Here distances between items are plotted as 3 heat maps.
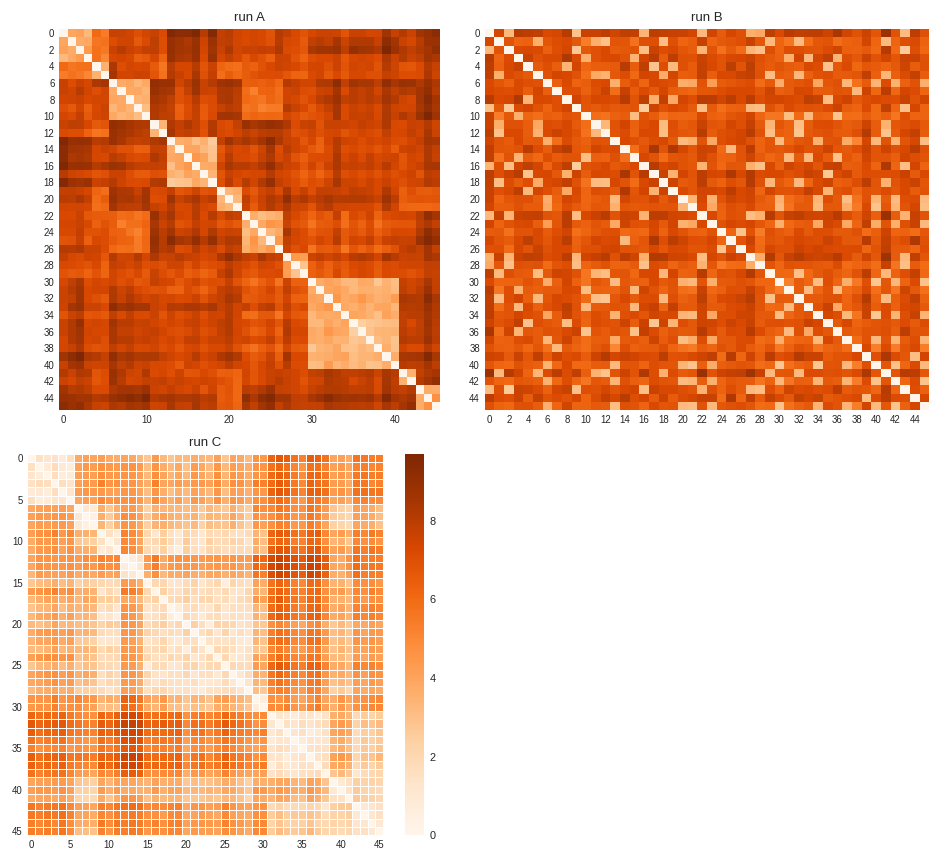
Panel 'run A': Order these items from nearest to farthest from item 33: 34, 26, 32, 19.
34, 32, 26, 19
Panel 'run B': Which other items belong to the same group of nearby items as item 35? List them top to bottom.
4, 8, 17, 19
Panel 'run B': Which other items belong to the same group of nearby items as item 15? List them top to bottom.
3, 10, 31, 33, 36
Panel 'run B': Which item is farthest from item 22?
41
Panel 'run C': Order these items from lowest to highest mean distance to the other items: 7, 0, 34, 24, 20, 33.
20, 24, 7, 0, 34, 33
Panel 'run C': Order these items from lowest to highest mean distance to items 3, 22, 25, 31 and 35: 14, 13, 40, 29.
40, 29, 14, 13
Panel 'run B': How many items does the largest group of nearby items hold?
11
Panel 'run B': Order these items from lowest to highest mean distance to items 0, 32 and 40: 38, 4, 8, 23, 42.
42, 23, 38, 4, 8
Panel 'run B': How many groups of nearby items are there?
9
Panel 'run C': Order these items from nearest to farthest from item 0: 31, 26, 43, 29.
26, 29, 43, 31
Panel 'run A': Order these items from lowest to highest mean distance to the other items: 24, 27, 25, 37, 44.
37, 24, 25, 27, 44
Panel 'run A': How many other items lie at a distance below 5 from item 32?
10
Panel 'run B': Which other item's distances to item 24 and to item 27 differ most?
26
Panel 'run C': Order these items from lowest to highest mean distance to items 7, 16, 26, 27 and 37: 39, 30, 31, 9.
9, 39, 30, 31
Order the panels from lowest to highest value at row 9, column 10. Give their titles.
run C, run A, run B
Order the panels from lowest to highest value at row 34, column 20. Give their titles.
run B, run C, run A
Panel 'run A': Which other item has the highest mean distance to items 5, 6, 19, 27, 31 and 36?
44
